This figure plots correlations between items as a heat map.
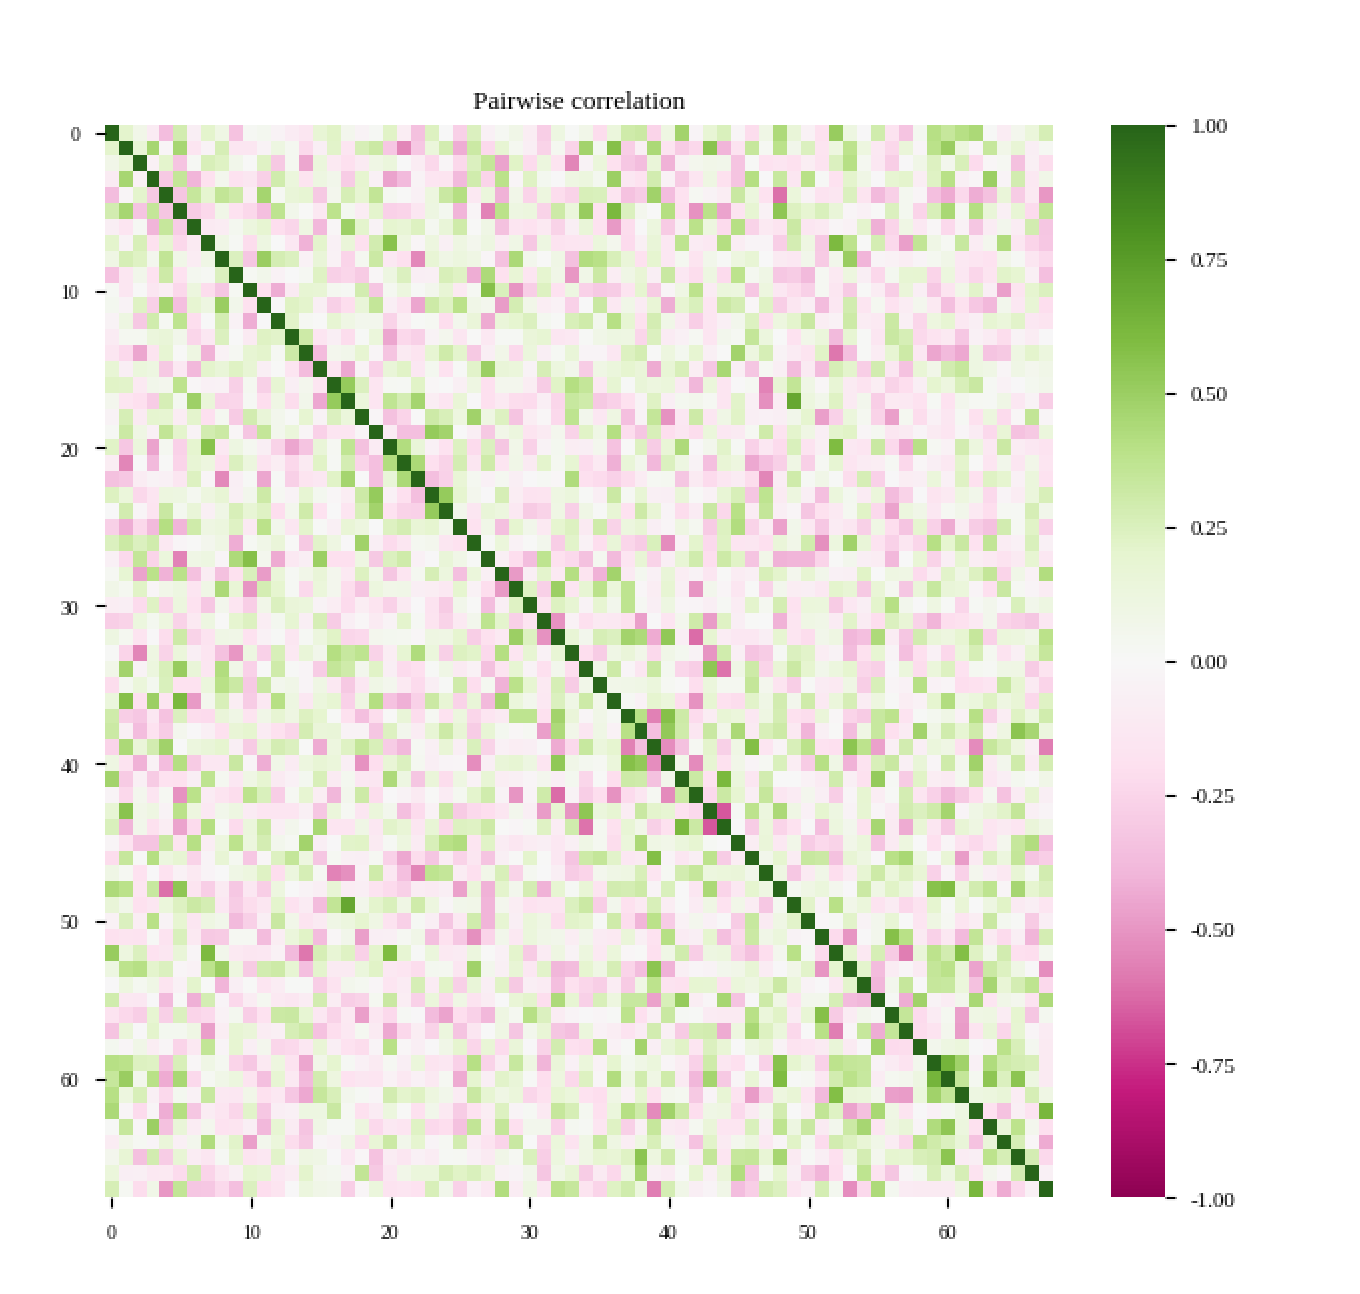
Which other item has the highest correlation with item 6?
17
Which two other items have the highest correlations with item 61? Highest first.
52, 59
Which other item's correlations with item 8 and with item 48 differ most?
4
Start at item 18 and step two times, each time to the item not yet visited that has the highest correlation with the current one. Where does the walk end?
53
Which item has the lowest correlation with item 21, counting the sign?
1
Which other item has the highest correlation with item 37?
40
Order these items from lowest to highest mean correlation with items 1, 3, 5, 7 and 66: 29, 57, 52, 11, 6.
6, 11, 57, 29, 52
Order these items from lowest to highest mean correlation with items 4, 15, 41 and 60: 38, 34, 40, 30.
30, 34, 40, 38
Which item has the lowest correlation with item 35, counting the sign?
28
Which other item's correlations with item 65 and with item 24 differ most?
19
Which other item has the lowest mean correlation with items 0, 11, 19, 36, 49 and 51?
27
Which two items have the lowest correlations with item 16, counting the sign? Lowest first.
47, 42
